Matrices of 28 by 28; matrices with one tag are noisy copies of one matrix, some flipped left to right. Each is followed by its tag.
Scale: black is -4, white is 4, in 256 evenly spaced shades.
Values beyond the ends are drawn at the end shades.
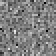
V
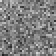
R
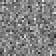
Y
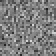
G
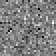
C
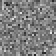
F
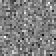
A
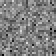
Y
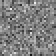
A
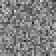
F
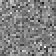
R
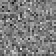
A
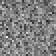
V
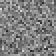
R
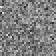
C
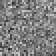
R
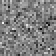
Y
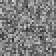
Y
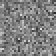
G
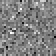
Y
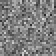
F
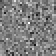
F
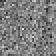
G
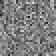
F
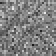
Y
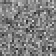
Y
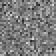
F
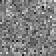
R
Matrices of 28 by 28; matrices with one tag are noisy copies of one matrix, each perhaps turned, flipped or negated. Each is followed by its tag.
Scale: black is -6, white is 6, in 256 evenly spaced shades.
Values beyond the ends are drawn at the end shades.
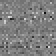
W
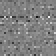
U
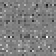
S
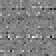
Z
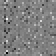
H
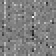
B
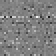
U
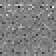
H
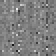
W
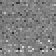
H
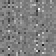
W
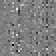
W
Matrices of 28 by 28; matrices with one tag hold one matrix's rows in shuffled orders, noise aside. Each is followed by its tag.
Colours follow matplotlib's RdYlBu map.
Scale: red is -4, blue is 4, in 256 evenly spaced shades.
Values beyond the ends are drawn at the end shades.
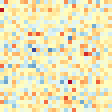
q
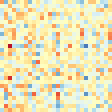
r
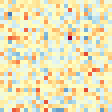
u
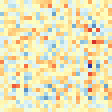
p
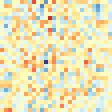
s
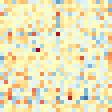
r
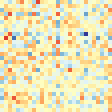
r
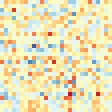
q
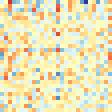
r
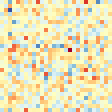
u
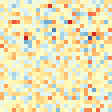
p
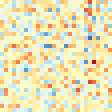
p
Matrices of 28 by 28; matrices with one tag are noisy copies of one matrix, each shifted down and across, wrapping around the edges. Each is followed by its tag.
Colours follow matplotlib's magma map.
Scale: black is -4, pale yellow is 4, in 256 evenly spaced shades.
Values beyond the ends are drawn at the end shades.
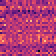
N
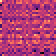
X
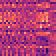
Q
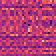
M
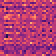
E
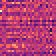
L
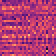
L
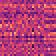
L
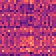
Q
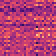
E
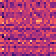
M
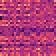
E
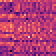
Q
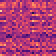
E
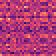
X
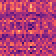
N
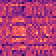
Q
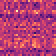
N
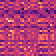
E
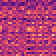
E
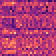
Q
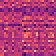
E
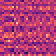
M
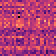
N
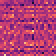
M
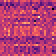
N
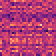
E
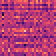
L
